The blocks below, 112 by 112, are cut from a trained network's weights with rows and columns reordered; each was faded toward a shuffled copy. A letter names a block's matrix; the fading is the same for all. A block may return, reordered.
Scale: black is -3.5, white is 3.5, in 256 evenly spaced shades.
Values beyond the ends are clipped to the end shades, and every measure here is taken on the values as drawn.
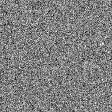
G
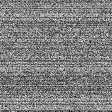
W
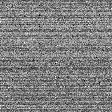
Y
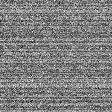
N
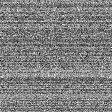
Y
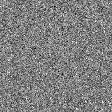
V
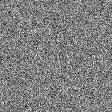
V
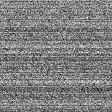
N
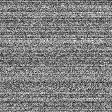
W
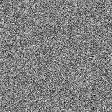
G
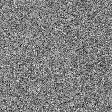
G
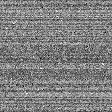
N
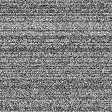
W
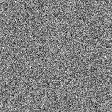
G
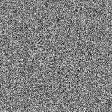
G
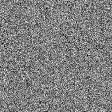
G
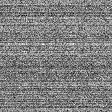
W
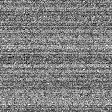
W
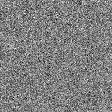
V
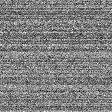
Y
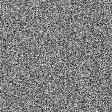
G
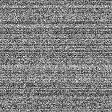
W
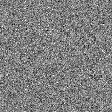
V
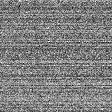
N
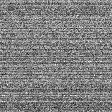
W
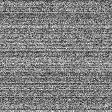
W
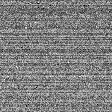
N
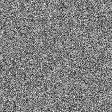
G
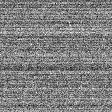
W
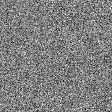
V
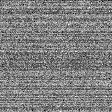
N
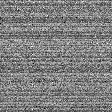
N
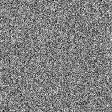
G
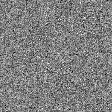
V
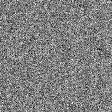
V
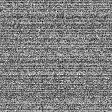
N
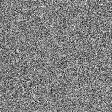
G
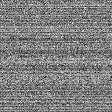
N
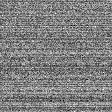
N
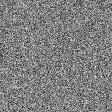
G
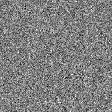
V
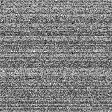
Y
